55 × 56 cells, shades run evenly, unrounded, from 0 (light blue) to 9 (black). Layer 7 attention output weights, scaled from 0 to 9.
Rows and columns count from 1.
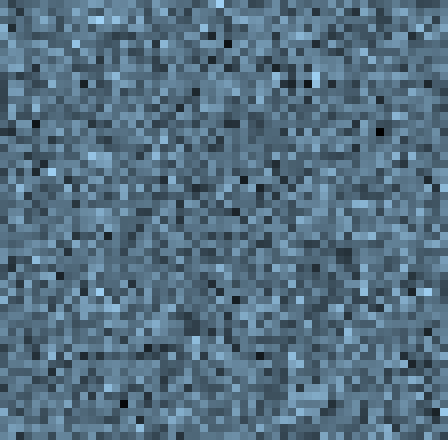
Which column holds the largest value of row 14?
23
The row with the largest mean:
16
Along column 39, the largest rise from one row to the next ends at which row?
11
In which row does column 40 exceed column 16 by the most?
6
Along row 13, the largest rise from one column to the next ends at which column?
48
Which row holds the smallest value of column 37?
45
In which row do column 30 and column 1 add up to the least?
52
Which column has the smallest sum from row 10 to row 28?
40
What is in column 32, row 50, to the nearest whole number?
3
